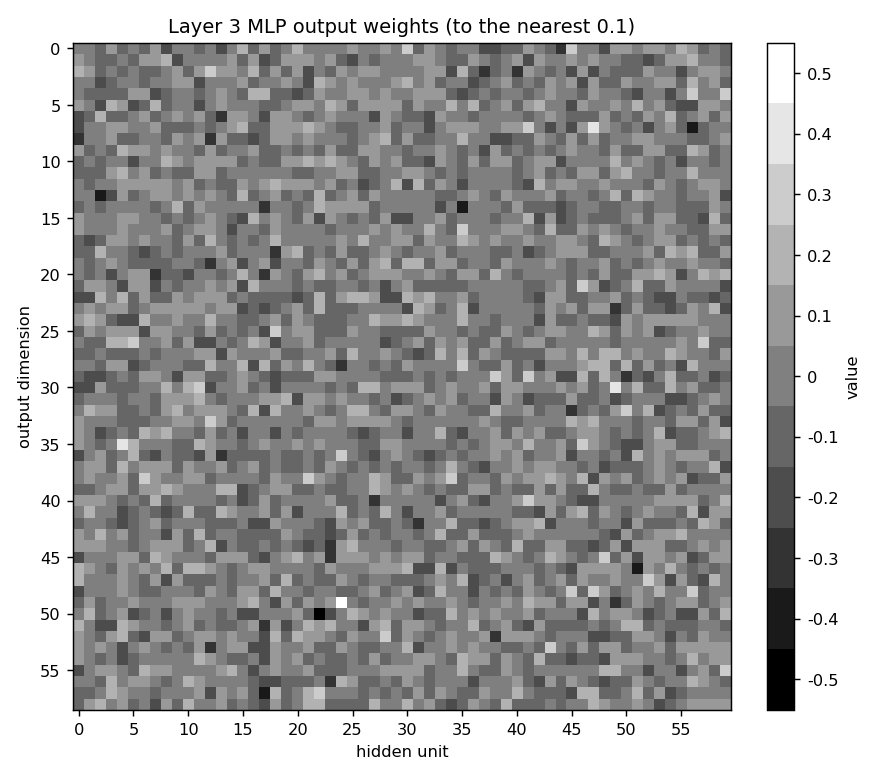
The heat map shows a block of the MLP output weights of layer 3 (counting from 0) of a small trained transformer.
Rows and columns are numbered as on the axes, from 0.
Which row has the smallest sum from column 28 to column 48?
14
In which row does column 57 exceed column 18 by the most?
26
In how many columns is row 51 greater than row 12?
17
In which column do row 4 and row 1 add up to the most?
56
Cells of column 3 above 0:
17
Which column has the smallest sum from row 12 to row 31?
42
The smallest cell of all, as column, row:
22, 50
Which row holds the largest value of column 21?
38
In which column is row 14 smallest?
35
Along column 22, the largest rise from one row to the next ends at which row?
51
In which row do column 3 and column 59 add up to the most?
55
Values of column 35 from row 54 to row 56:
0.2 0.2 0
